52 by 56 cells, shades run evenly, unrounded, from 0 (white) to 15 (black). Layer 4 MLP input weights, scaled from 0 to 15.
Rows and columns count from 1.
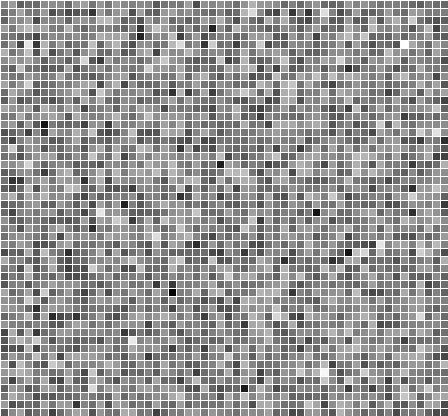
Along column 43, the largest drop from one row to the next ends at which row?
34
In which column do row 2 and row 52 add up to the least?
32
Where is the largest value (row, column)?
37, 22
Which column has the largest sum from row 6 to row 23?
27
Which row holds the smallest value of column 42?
25
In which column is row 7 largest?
20
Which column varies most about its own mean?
44
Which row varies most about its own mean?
6
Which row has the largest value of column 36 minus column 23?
33
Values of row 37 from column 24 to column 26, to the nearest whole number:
7 5 9
